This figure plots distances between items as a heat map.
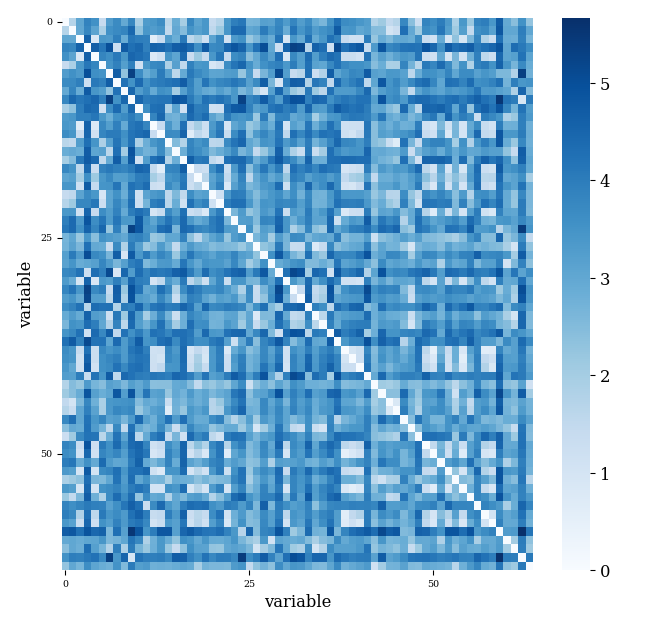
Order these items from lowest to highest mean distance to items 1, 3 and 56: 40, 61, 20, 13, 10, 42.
20, 42, 61, 10, 40, 13
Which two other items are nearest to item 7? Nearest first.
29, 3
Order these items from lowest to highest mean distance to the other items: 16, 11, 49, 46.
49, 46, 11, 16
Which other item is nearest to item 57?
38
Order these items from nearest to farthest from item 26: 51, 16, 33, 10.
51, 16, 10, 33
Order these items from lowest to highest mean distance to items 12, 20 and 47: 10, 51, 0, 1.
0, 1, 10, 51
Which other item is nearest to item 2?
12
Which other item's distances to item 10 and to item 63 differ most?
25
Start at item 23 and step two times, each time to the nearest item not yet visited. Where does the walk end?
46
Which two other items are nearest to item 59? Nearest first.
24, 31
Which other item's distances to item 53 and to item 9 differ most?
43
